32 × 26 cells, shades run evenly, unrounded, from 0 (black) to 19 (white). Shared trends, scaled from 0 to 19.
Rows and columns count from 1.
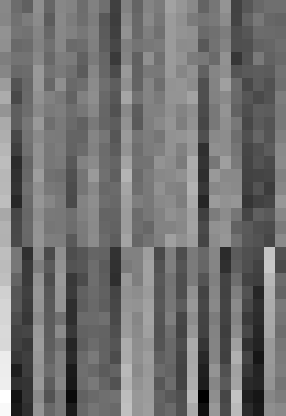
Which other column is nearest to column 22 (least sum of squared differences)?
13
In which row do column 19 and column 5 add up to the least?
31
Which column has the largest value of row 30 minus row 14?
25
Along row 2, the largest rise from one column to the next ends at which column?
12
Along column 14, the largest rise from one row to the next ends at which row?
20
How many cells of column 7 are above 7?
14
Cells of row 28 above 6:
17
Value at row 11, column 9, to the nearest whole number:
10
